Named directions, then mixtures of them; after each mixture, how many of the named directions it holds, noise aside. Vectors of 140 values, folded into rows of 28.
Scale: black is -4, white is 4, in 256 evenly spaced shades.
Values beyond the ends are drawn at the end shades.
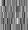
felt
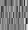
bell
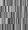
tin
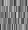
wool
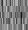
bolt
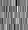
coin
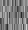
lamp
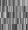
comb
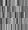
four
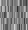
three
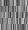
one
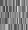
four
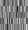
three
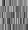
four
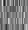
four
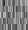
two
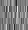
two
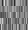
three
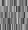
two
